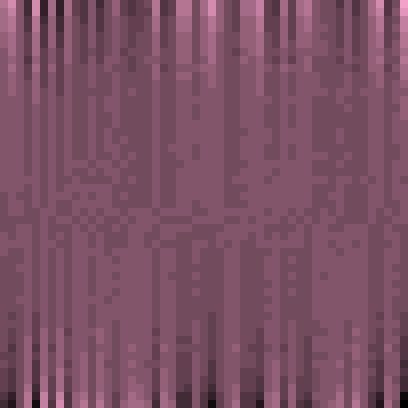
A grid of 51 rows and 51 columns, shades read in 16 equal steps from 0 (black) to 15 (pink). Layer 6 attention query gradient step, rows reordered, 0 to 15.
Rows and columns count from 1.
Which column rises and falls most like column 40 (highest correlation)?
44
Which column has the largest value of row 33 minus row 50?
51
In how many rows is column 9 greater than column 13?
21
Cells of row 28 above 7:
24
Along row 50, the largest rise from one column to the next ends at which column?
6
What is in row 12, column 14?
7
